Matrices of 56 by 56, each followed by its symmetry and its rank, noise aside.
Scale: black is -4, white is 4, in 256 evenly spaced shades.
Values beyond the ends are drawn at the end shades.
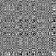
symmetric, rank three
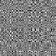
no symmetry, rank four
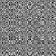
no symmetry, rank three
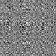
antisymmetric, rank four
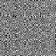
no symmetry, rank five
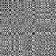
symmetric, rank three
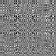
no symmetry, rank three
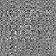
no symmetry, rank five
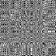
symmetric, rank four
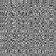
antisymmetric, rank four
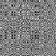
no symmetry, rank four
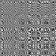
symmetric, rank three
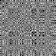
symmetric, rank four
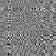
no symmetry, rank four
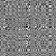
no symmetry, rank three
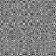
no symmetry, rank four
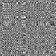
no symmetry, rank five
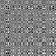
symmetric, rank three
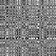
no symmetry, rank three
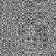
no symmetry, rank five
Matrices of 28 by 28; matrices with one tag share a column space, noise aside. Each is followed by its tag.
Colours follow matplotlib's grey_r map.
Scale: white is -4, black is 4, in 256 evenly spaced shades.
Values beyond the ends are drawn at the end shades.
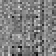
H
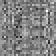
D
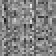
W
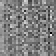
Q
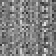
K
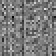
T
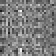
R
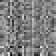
H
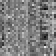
H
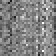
T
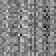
Q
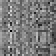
K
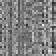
K
